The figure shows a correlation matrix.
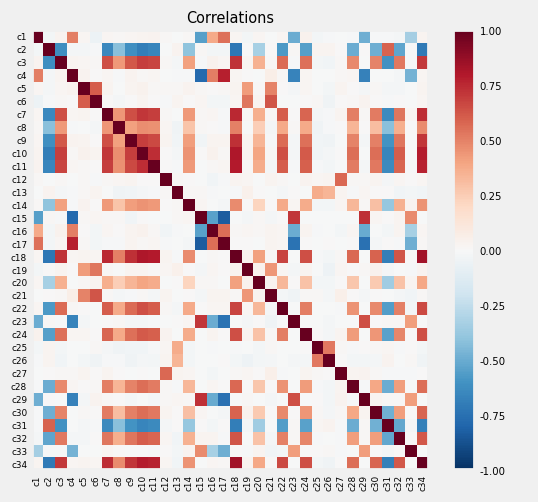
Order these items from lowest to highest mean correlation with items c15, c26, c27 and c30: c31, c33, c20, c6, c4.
c4, c31, c6, c20, c33
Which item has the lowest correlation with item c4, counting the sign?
c15
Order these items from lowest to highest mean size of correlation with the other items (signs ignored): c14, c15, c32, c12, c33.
c12, c33, c15, c14, c32
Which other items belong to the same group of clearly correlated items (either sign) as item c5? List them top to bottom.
c6, c19, c21
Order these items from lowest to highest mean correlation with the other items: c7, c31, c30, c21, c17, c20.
c31, c17, c21, c20, c30, c7
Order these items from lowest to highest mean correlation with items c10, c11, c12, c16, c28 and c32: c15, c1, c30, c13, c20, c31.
c31, c15, c13, c1, c20, c30
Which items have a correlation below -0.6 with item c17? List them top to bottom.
c15, c23, c29
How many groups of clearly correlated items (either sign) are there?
5
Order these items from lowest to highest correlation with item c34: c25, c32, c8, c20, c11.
c25, c20, c8, c32, c11
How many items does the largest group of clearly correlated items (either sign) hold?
17
